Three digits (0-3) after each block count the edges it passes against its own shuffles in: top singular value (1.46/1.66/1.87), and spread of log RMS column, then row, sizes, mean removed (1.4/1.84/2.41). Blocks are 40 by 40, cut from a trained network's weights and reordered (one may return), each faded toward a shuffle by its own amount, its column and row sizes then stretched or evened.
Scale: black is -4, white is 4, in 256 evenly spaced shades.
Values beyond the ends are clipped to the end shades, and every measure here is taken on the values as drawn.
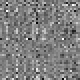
3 2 3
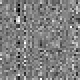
3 3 0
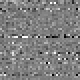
1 0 3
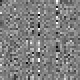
3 3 0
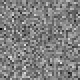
1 1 0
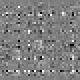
1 2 3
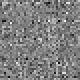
0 1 2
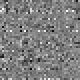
0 1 3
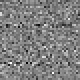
0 0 2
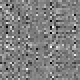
3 3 1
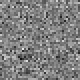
0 0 1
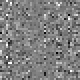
0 3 2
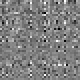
3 2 3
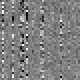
3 3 0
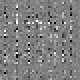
0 3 2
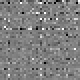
0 1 3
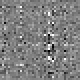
1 2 2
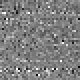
0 0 2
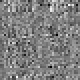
2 1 2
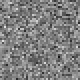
0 0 0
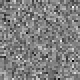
0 0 1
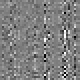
3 3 1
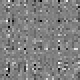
1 3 2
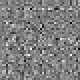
1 1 2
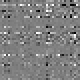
2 2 3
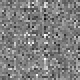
2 2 1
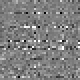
0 1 3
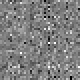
0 3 1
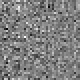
2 2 0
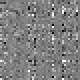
1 3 2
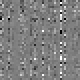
2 3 1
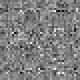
1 1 2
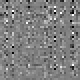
2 3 2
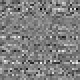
3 0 3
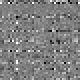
1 1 3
